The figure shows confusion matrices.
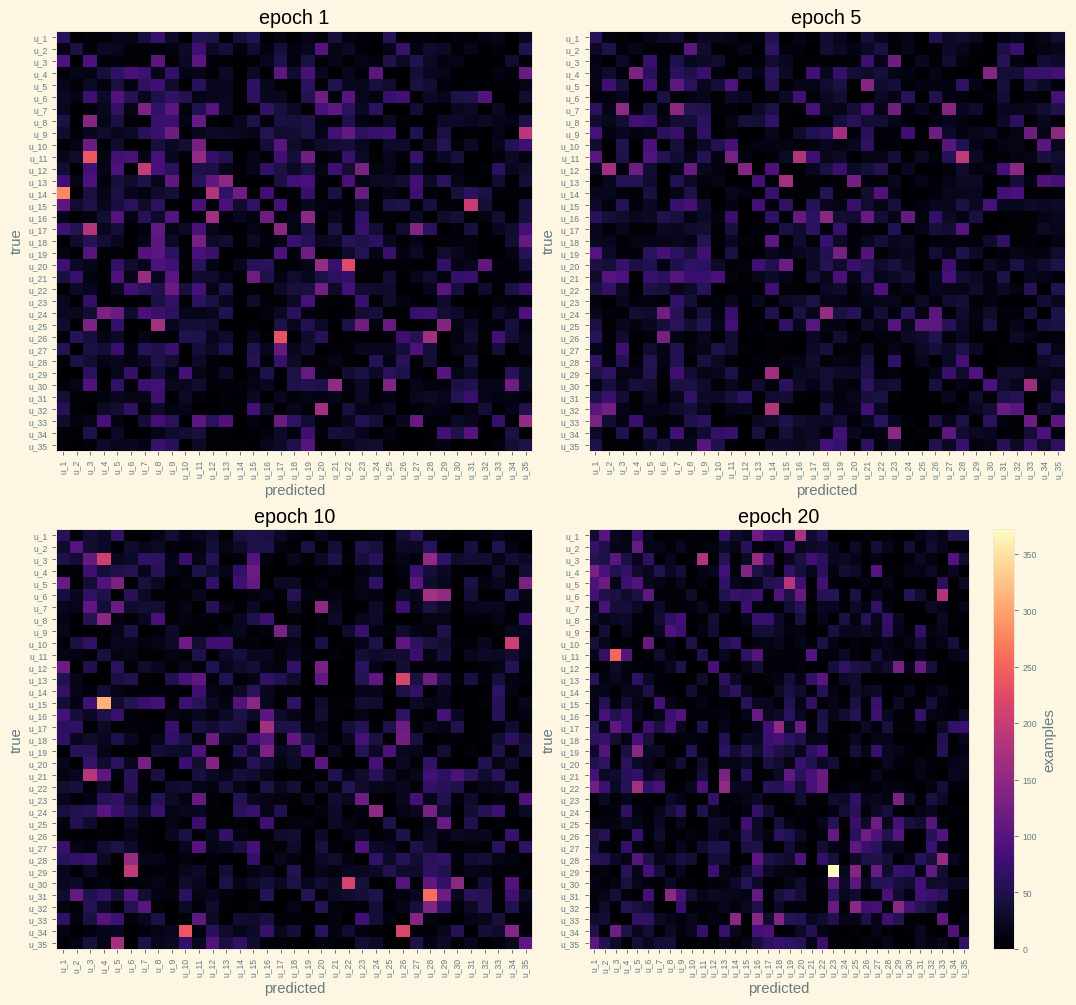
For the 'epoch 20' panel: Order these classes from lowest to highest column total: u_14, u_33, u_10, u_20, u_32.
u_10, u_14, u_32, u_33, u_20
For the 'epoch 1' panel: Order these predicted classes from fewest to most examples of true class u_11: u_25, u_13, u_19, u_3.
u_25, u_13, u_19, u_3
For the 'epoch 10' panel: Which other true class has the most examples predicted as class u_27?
u_33
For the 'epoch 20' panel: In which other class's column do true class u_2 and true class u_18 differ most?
u_17
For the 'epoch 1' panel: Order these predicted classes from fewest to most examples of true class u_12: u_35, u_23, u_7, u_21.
u_35, u_21, u_23, u_7
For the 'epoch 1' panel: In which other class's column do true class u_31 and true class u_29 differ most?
u_19
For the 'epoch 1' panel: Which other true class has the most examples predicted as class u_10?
u_29
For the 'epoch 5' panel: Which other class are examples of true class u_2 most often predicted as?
u_8
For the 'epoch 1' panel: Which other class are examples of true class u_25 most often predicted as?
u_8
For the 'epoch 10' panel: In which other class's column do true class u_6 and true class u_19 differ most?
u_28
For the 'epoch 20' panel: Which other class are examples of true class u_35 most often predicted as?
u_1
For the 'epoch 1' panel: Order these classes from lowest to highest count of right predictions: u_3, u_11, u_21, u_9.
u_21, u_3, u_9, u_11
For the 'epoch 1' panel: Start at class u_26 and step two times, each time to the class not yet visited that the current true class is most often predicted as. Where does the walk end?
u_3
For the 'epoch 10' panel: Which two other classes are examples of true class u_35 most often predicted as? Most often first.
u_5, u_12
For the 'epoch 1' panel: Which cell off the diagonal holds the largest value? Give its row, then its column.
u_14, u_1
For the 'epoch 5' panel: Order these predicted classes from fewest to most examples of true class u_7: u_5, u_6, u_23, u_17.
u_6, u_5, u_17, u_23
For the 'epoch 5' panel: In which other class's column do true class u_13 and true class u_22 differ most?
u_15
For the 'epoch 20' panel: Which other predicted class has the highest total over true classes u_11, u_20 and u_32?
u_3
